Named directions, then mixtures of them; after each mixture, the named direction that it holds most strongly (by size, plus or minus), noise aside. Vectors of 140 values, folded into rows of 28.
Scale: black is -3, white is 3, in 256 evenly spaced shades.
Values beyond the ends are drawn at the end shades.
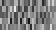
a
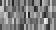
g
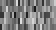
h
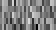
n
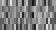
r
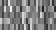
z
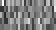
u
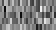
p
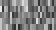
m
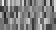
u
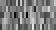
h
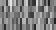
r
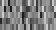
z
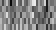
r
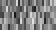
h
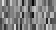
r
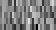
n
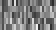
n
